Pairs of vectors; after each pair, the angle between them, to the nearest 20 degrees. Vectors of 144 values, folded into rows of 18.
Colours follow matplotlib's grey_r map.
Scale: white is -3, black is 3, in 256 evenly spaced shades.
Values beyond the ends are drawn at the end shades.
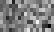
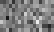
40 degrees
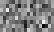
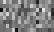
100 degrees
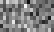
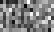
160 degrees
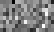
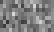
100 degrees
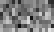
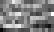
120 degrees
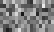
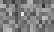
160 degrees
